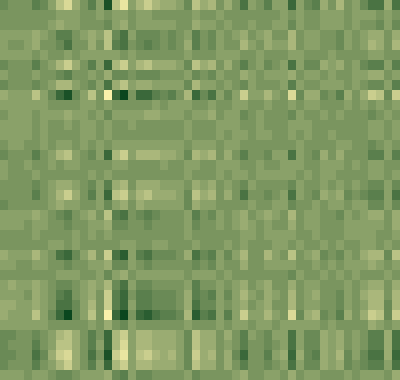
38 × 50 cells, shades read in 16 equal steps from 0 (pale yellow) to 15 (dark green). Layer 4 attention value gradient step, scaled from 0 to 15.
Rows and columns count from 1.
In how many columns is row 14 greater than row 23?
11
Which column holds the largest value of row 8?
9
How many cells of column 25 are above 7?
20
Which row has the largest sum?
32
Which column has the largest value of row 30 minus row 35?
16
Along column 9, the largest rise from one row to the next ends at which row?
10
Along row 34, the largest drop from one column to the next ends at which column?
15
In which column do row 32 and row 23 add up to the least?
14
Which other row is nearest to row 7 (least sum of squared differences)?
37
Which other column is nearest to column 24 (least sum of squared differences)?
1
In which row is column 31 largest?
36
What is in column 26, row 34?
6
